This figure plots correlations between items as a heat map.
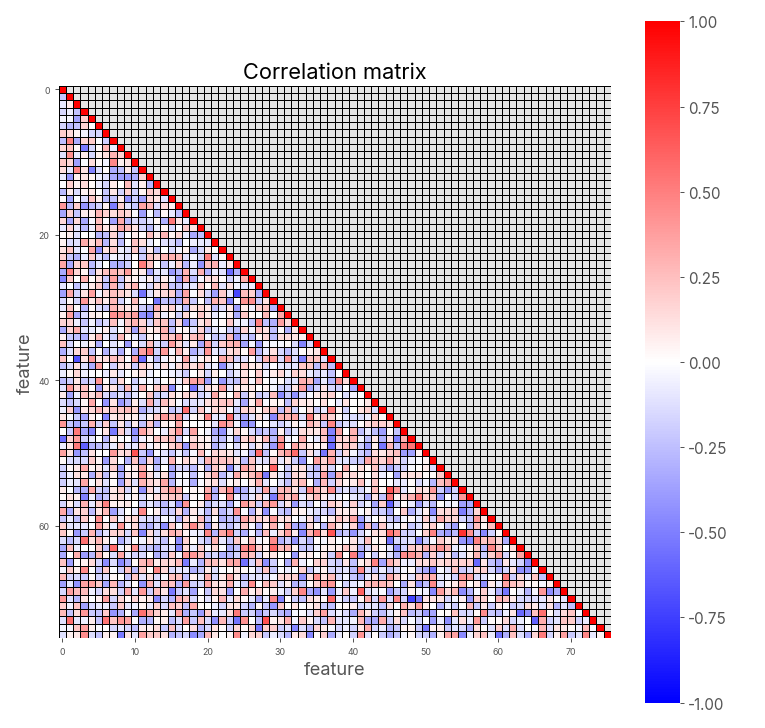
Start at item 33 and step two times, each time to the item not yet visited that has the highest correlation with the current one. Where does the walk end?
41
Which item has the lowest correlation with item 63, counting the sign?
72
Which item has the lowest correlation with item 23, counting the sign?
25
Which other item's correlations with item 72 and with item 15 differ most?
11
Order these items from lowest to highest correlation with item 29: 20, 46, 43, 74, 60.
20, 46, 43, 74, 60
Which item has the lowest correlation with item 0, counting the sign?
48
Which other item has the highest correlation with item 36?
12
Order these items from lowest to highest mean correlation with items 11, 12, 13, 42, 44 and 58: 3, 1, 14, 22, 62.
1, 22, 14, 62, 3
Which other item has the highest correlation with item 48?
49
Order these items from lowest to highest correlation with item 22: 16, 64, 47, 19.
47, 64, 19, 16
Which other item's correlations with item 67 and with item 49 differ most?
37
